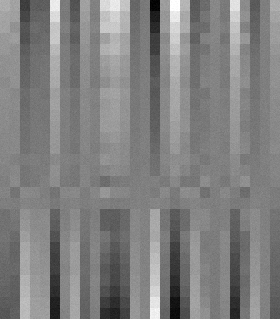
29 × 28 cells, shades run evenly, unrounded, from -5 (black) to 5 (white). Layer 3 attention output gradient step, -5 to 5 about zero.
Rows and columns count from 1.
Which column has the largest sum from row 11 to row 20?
18
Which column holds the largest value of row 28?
16
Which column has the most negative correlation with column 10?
25
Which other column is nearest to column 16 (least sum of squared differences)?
3
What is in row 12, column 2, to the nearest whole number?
0
